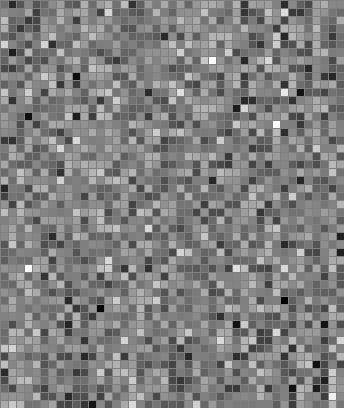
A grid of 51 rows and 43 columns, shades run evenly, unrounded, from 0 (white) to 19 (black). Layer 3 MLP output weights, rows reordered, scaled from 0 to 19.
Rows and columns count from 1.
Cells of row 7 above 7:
37
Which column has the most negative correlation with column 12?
25
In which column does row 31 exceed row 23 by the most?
8
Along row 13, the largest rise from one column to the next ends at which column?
2
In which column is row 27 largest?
33
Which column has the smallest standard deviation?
18
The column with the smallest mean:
35
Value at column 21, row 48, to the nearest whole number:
5
